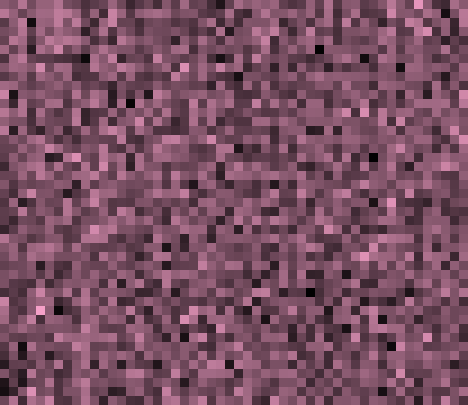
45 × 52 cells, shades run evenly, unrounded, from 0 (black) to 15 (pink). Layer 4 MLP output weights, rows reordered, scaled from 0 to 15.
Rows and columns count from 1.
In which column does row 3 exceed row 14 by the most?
13
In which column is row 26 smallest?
27
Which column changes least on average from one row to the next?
32
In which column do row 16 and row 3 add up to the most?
52
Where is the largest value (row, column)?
35, 5
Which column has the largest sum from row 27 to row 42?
10
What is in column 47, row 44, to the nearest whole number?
6
